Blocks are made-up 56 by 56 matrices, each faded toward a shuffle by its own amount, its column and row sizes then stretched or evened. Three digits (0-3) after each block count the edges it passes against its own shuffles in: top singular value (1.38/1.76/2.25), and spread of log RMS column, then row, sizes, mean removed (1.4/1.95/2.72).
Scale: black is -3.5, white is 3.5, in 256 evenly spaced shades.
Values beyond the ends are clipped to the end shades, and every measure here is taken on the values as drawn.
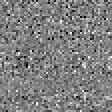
1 0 2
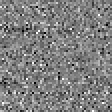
1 0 2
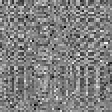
3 1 1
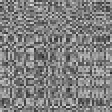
3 0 1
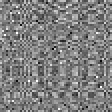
3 0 1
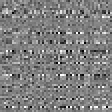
3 1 3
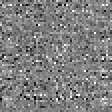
2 1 2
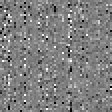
0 3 0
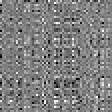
3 3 2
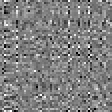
3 2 2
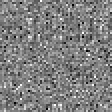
2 1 0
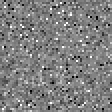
0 0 0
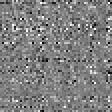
0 2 3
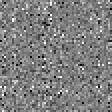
0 2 1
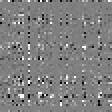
2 3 3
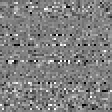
1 0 3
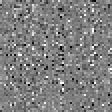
2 2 1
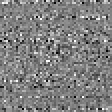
0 1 3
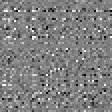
2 1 3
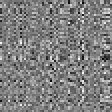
3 3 2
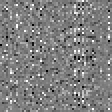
1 2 0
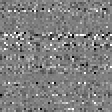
1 0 3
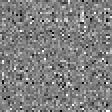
2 1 1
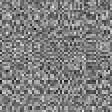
3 0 1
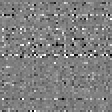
2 1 3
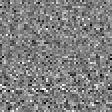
1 0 2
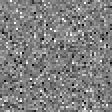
1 1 0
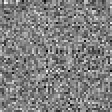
2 1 1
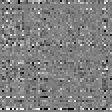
2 2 3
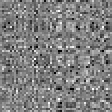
3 2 2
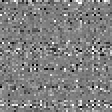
2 1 3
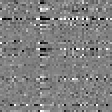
3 1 3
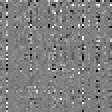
2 3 2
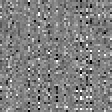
2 3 0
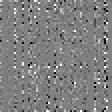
1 3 1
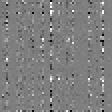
2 3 1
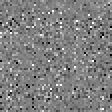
0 1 2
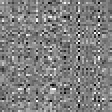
3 3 2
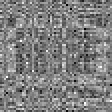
3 1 0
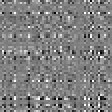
3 3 3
